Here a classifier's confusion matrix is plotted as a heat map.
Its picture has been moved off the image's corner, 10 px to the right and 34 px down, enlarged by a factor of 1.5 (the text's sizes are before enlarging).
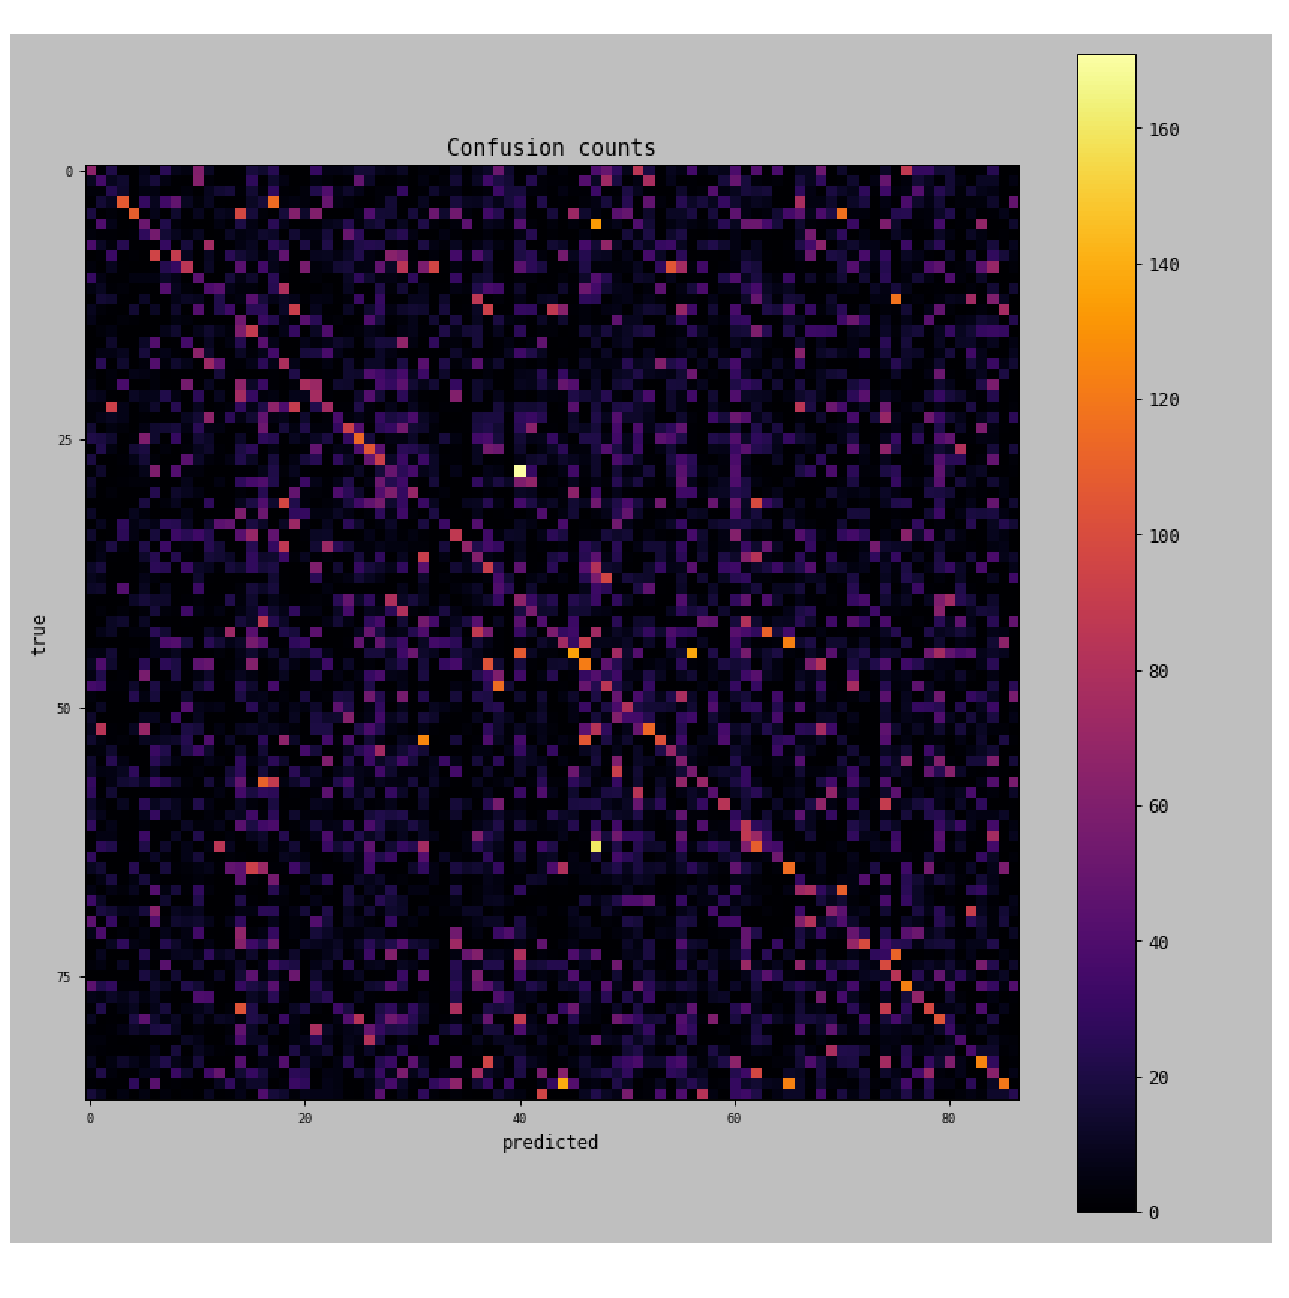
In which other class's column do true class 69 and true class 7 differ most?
82
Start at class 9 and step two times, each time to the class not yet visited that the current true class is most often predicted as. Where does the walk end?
27
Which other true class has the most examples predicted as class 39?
71
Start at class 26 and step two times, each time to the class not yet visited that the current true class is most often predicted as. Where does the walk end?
47
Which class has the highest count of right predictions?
45
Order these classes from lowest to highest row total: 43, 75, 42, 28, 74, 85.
75, 28, 74, 42, 85, 43
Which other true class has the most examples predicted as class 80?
40
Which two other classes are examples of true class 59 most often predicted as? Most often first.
74, 68
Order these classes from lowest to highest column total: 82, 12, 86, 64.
12, 86, 64, 82
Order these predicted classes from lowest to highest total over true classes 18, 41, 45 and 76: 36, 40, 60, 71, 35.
35, 71, 60, 36, 40
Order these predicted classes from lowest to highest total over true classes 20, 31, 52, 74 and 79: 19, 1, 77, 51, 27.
77, 19, 1, 51, 27
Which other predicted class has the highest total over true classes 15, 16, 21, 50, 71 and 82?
14
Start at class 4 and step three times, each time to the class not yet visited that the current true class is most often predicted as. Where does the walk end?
66
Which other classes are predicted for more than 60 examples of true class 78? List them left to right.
14, 34, 74
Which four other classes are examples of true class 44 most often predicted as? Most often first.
65, 46, 85, 15
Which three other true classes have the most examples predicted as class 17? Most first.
3, 57, 22
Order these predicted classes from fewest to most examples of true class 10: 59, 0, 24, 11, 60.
11, 24, 59, 0, 60
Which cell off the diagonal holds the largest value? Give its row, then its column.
28, 40
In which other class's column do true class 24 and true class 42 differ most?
61
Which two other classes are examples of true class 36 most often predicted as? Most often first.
31, 62
